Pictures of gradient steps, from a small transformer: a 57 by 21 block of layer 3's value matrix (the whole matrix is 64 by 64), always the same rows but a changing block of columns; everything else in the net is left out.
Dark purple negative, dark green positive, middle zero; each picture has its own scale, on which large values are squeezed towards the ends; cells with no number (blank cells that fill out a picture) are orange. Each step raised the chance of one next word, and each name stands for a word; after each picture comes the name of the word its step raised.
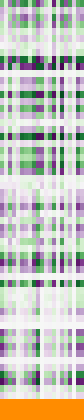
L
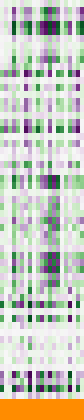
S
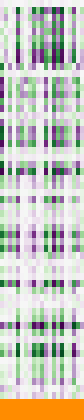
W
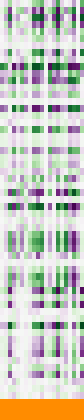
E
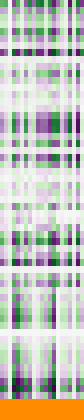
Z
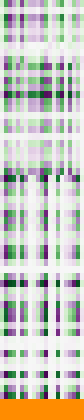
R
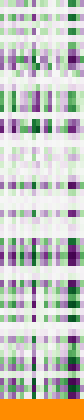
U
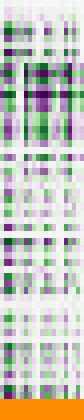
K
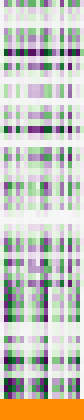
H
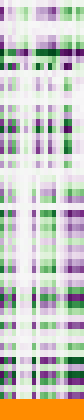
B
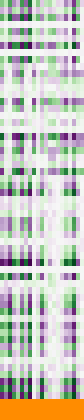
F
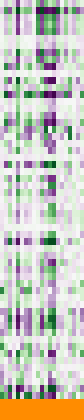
R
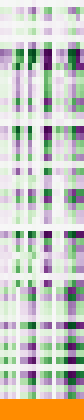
W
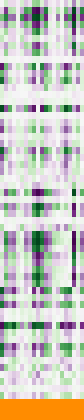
E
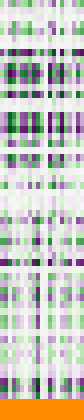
K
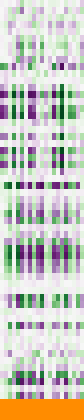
U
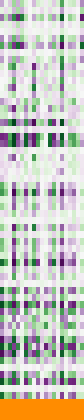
F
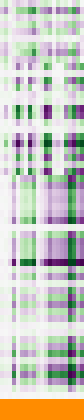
F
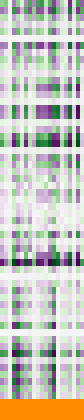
F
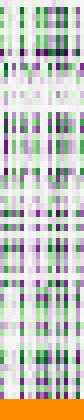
B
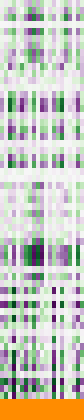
U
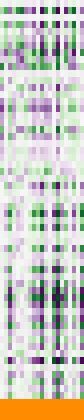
B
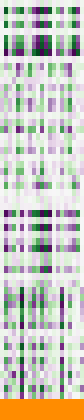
B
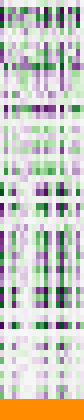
E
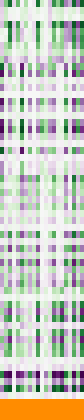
S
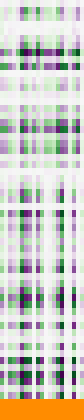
B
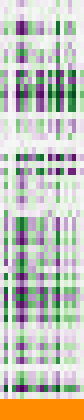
K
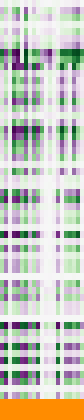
W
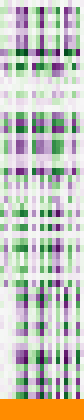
B
